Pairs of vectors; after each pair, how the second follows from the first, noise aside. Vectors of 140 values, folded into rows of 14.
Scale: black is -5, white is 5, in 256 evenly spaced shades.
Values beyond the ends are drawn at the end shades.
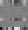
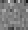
reversed, partly zeroed.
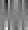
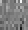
reversed, partly zeroed.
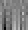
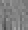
shrunk.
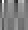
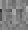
wrapped around, negated, shrunk.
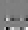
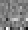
negated.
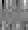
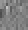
wrapped around, negated, shrunk.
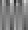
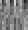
negated.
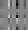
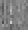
wrapped around, negated, shrunk.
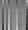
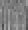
shrunk.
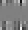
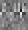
wrapped around, negated.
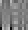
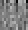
reversed.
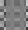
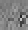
wrapped around, negated, partly zeroed.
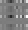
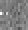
reversed, partly zeroed.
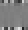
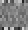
negated.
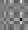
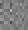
wrapped around, negated, shrunk.
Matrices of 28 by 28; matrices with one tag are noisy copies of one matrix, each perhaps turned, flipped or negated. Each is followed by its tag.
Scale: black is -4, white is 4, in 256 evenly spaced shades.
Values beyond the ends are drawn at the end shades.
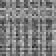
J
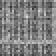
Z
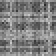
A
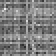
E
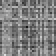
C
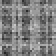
A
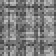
A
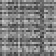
Z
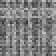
J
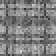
A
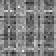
A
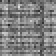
Z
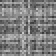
E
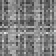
E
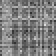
C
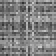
E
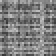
Z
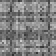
A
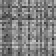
C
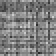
C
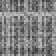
Z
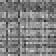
C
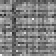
Z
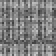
Z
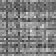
C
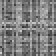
E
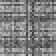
E
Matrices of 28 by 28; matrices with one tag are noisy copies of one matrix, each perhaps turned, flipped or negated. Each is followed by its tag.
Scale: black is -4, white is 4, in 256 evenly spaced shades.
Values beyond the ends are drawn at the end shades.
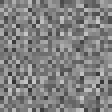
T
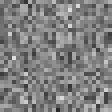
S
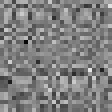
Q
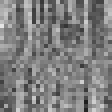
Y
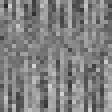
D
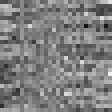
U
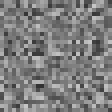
S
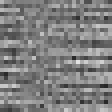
D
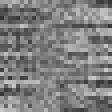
Y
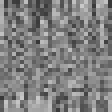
U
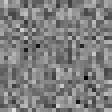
S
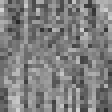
Y
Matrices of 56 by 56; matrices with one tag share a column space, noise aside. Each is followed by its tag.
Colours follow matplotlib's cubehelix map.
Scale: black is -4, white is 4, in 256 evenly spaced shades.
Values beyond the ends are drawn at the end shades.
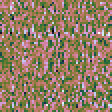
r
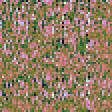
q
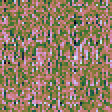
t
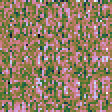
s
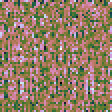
s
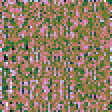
s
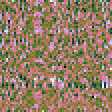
q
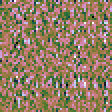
q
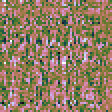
t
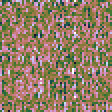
s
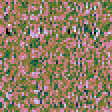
r
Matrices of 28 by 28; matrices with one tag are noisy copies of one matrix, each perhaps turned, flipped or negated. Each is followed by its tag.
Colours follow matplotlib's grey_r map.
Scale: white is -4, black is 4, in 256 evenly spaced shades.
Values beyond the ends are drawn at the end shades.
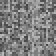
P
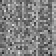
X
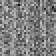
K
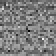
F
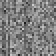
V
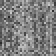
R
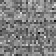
P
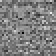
F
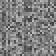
V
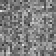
P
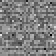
V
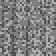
K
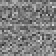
F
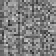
X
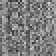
F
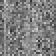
R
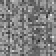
P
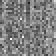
F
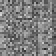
X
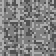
X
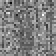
R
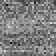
R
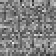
X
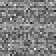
V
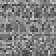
X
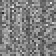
K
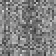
R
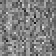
F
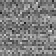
K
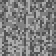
F
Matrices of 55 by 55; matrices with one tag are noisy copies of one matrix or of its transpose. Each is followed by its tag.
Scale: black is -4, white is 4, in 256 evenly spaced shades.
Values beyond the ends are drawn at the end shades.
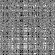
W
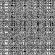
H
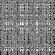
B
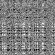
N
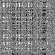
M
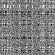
H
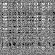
M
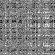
W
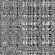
N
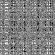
H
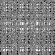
B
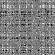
H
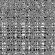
N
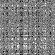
W
